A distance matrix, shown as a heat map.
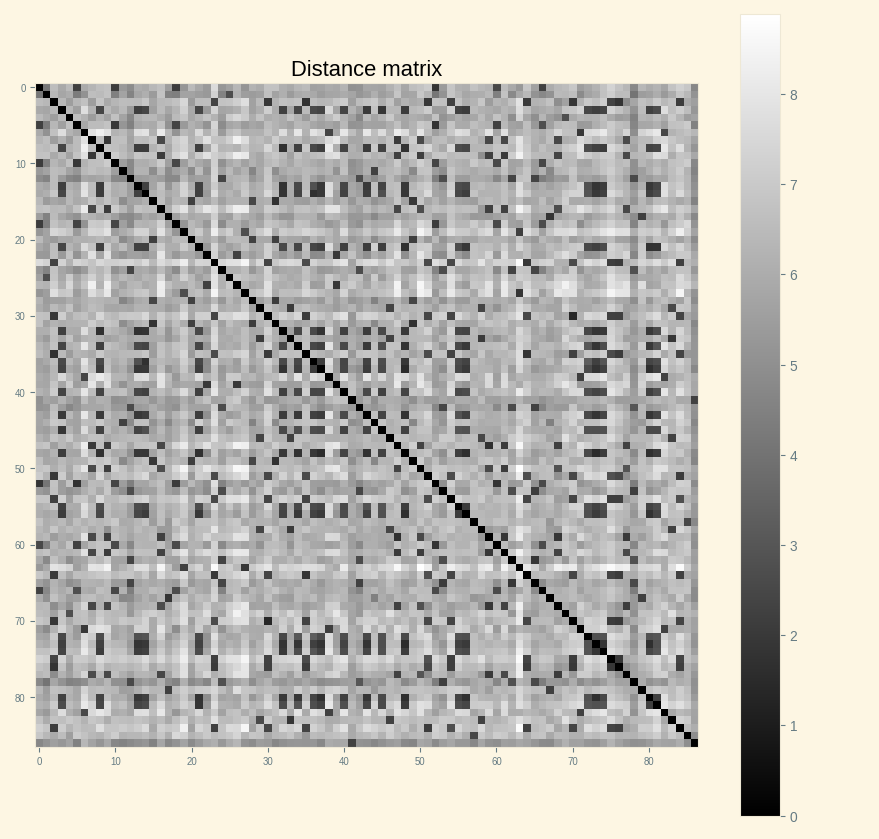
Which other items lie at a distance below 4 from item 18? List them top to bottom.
0, 5, 10, 52, 60, 66
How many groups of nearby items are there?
16
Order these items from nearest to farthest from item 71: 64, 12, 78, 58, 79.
78, 12, 64, 58, 79
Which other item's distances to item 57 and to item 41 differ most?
85
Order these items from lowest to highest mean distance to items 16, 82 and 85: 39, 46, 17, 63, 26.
17, 46, 39, 63, 26
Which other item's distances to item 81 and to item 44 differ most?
21
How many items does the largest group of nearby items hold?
20
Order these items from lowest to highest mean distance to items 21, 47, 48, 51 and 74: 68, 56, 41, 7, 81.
56, 81, 68, 7, 41
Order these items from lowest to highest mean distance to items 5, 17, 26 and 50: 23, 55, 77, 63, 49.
77, 55, 49, 63, 23
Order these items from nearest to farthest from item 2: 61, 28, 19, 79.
28, 61, 79, 19
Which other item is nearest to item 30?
70
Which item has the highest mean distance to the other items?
63
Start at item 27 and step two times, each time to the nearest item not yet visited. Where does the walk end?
19
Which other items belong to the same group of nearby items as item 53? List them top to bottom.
12, 24, 42, 62, 65, 78
